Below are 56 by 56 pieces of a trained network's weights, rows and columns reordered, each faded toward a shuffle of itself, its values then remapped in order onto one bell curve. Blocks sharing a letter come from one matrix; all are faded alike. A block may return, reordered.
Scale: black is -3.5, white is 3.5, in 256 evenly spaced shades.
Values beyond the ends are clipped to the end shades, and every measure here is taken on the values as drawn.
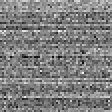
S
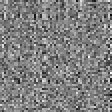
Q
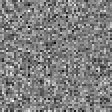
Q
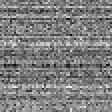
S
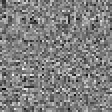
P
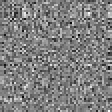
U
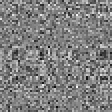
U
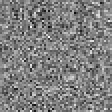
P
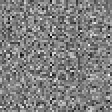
P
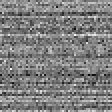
S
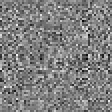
U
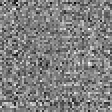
Q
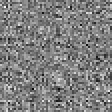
P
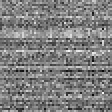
S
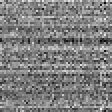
S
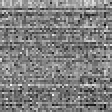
S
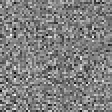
Q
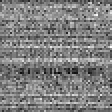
S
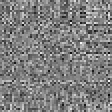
Q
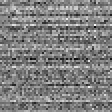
S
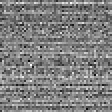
S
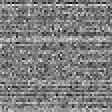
S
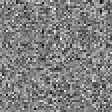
Q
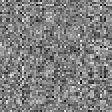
U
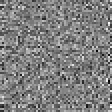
U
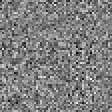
P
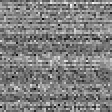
S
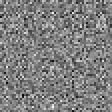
U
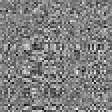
U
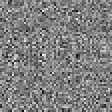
P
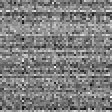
S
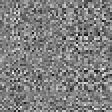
U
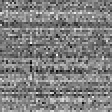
S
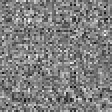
Q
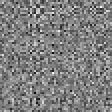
Q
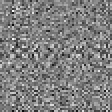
Q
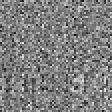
P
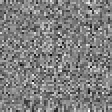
Q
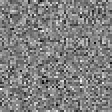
P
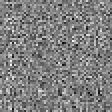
P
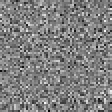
P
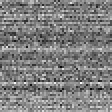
S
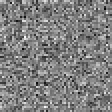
Q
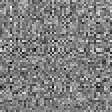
Q
